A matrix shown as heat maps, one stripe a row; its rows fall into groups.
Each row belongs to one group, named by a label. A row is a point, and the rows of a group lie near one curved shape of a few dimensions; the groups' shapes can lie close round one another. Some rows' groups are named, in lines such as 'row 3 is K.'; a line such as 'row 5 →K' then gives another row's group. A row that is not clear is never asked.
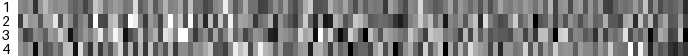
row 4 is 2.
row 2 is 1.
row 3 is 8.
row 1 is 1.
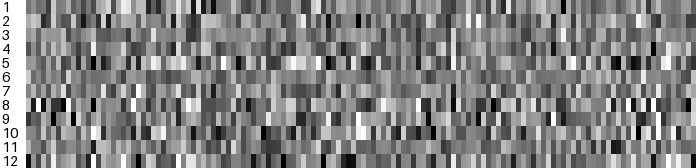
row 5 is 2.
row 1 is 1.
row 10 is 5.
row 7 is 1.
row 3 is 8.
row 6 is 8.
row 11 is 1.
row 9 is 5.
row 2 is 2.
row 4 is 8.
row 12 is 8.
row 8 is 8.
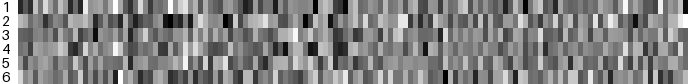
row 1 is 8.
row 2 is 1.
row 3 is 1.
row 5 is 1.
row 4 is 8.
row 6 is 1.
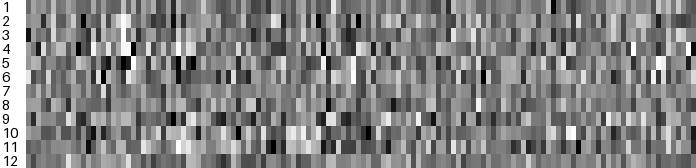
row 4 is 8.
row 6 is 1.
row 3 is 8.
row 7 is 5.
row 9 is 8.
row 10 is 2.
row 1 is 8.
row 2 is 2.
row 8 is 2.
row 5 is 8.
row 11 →1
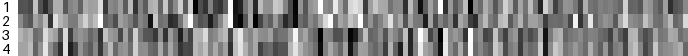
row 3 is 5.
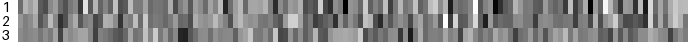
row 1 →1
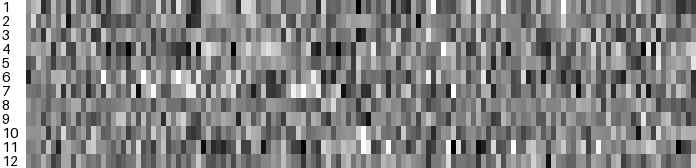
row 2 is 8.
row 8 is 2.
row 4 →1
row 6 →1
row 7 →1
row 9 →2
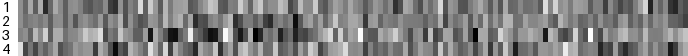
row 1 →2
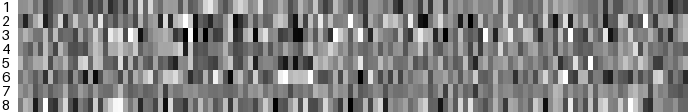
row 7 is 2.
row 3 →1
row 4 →1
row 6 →2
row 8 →2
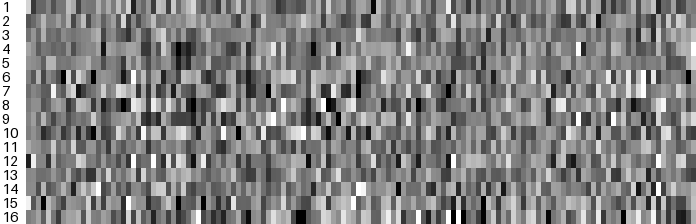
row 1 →8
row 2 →1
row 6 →8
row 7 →2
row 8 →8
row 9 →1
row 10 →2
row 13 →1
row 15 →1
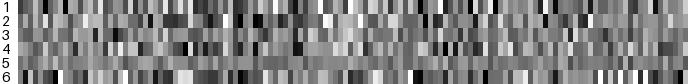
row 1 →5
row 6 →8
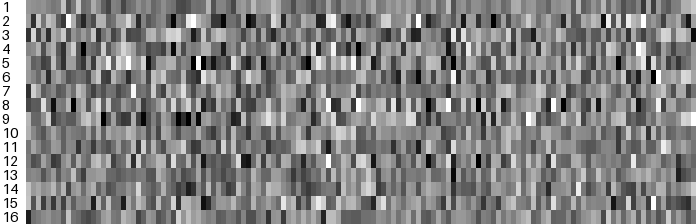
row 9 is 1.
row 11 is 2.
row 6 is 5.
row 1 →1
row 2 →8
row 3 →8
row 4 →2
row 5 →1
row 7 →8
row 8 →5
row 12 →5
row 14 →1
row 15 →8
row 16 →8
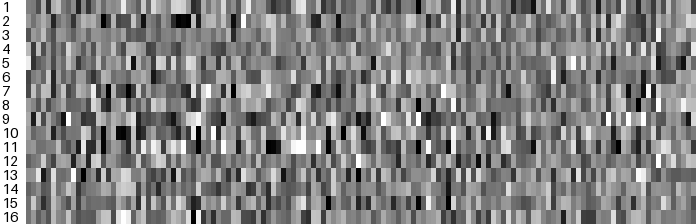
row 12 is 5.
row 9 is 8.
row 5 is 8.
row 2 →1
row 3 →1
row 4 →8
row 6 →5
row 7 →1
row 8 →5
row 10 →1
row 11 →2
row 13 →2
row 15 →2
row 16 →1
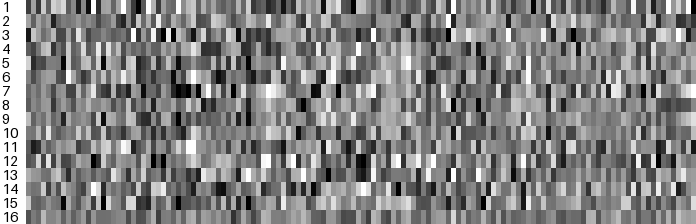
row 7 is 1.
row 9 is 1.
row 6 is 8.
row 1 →8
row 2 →2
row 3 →8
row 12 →5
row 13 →5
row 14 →5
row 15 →1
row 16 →1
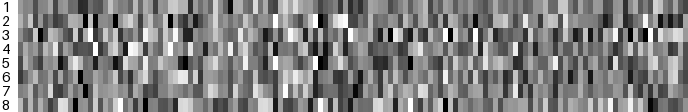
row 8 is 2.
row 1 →2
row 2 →8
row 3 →5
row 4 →1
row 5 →8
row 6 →1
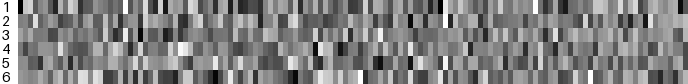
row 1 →8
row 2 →5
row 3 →8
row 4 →8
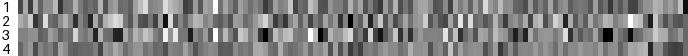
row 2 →2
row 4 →2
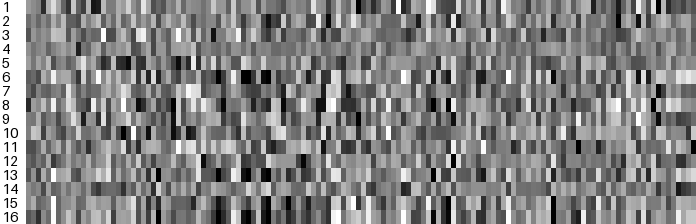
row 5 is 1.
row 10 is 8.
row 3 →1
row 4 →8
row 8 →8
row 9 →2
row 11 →1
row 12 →5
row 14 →2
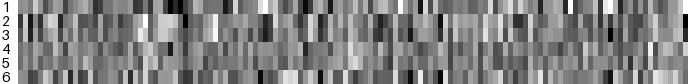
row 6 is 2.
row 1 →1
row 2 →8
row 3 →8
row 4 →5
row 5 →5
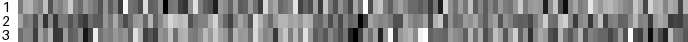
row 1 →8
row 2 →2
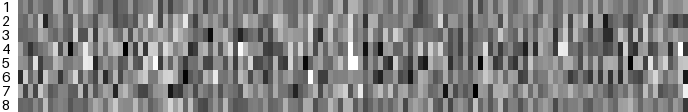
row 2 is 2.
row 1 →5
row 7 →1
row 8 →1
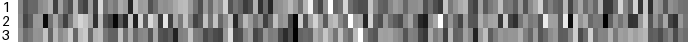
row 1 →1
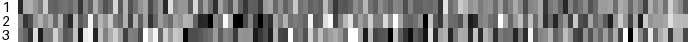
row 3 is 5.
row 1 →8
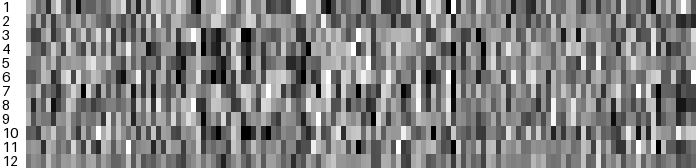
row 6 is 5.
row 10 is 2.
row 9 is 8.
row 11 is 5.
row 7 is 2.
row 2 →2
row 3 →2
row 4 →1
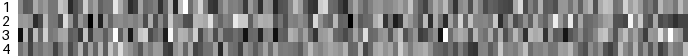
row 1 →8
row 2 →2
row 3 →8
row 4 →1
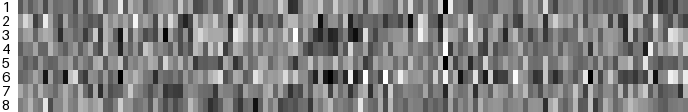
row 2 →2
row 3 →5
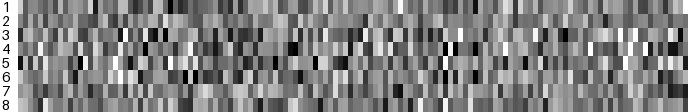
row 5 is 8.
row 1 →1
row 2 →2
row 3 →8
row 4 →5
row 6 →1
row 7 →2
